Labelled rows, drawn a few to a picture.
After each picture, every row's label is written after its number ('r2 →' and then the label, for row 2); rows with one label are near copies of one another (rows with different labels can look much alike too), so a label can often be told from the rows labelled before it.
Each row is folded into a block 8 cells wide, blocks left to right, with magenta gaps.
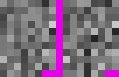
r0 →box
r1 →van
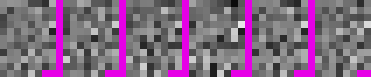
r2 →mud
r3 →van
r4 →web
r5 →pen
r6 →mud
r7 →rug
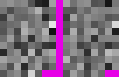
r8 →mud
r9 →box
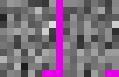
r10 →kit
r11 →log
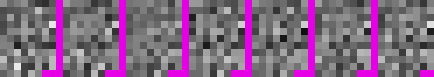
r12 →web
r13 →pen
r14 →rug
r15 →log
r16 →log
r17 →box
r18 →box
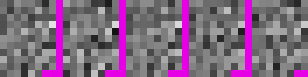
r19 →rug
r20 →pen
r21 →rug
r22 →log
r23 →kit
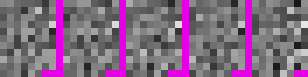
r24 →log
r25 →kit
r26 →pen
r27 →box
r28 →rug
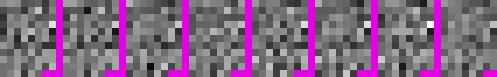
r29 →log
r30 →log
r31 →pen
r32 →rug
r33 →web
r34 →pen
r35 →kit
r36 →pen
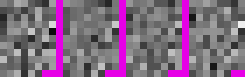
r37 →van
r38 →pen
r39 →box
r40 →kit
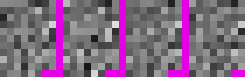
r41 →kit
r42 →pen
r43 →rug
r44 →box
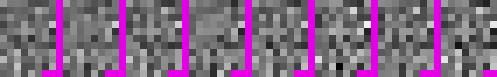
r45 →web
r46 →pen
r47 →web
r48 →pen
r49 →web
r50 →kit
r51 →log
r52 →web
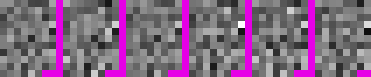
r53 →mud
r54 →pen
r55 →mud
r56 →kit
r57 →web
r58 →box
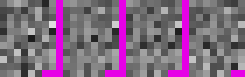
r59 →van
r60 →log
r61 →log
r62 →web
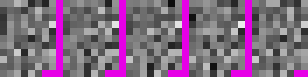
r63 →van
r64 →rug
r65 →rug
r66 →kit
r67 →van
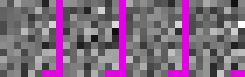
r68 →rug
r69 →log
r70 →box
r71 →rug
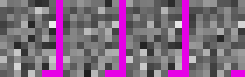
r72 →web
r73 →rug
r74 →web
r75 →van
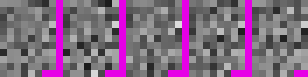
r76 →mud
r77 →mud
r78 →kit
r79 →van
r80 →log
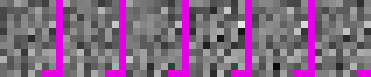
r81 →van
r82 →web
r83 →pen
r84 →log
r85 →kit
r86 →van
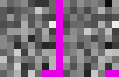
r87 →web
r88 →rug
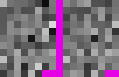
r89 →pen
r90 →van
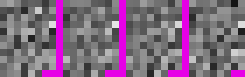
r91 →log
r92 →kit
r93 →rug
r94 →box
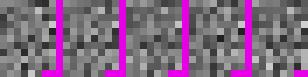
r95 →mud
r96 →log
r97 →web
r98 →van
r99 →web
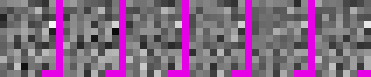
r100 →kit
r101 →log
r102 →web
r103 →mud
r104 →rug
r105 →web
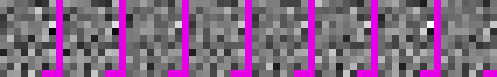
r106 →mud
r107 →mud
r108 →kit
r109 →mud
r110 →kit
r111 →pen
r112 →kit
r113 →pen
